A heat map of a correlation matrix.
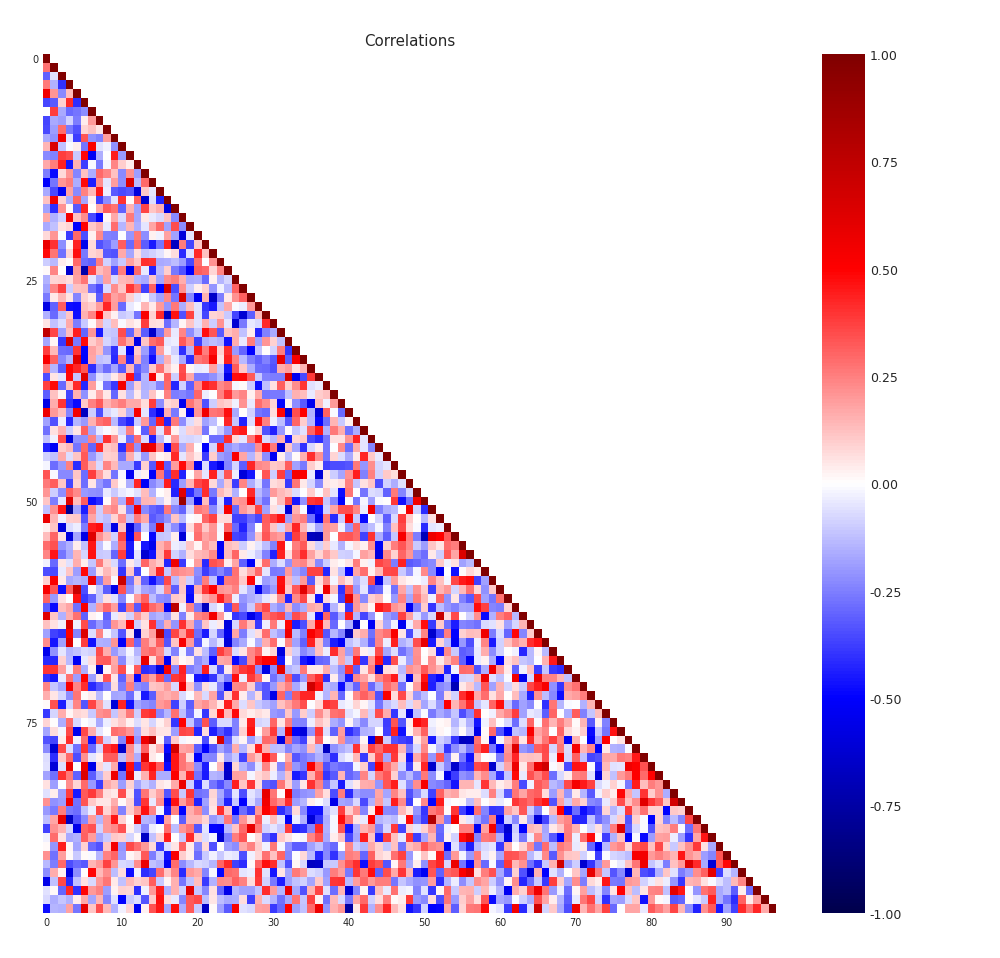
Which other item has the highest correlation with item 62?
17
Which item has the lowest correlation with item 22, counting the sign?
27
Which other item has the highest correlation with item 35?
71
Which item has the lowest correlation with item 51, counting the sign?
3
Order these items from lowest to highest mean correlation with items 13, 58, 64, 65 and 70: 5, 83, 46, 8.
8, 83, 46, 5
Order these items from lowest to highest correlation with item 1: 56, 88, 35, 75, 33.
35, 75, 33, 88, 56
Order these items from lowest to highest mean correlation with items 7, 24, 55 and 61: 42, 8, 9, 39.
9, 42, 39, 8
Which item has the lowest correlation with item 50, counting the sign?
54
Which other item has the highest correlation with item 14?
77
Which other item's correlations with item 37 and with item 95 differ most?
10
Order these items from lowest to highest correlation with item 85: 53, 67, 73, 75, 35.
35, 73, 75, 53, 67
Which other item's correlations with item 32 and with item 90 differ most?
36
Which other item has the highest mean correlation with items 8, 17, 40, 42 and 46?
78
